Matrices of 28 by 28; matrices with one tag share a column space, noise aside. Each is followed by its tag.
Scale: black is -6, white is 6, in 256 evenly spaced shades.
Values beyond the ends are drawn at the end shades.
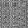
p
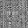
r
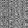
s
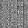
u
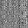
r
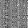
p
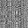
r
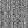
r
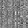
r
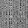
r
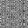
s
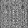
u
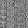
p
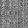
r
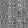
r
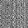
p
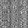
u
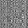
s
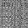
p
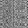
s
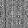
r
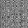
s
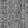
u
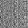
s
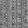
s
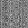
s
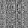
u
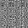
p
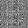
s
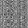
s
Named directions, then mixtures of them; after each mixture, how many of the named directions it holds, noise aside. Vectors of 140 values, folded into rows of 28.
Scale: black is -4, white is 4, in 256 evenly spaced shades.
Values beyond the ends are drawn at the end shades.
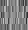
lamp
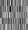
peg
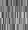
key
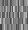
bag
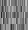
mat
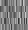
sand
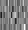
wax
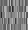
four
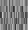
four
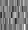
one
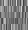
four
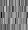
two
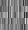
four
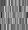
three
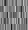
two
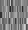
two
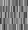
one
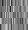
three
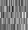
four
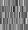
two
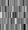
one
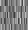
one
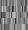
three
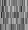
one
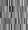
three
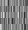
three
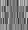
one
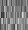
four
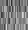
four
